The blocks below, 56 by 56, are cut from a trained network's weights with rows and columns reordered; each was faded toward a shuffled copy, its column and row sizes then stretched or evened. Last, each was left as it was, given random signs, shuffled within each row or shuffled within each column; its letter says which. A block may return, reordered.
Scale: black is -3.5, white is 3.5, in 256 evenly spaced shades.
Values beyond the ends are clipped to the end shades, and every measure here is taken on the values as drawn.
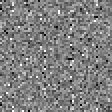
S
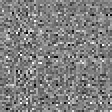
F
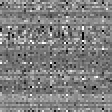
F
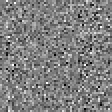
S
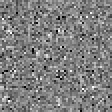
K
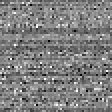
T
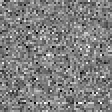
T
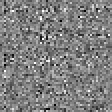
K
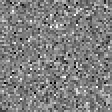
S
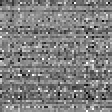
F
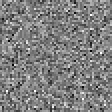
S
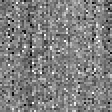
S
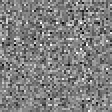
K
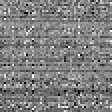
F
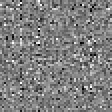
K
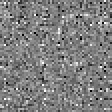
K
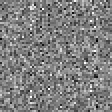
S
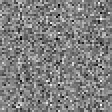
S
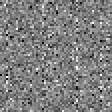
S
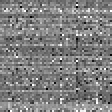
F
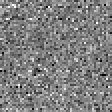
T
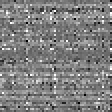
F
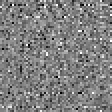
K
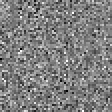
S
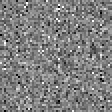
S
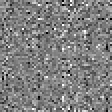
F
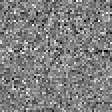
T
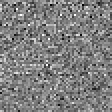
T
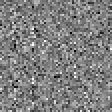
S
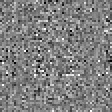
K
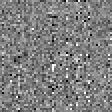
K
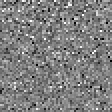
T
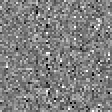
S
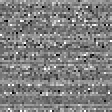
T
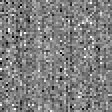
S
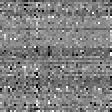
F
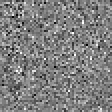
S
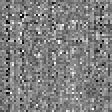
F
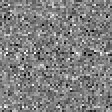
T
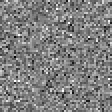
S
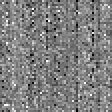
S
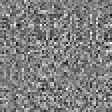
F
